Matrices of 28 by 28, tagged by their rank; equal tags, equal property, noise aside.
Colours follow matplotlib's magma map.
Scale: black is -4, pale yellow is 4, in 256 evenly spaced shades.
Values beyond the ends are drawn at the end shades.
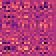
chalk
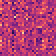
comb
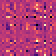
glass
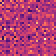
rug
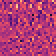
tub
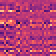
glass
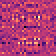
tub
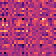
chalk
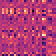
glass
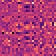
tub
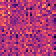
comb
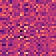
chalk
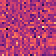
rug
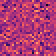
tub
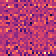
tub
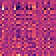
glass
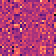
tub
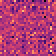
rug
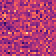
comb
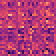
chalk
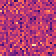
comb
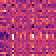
glass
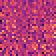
comb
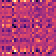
glass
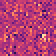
rug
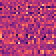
tub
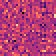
comb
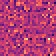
rug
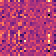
glass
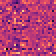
rug
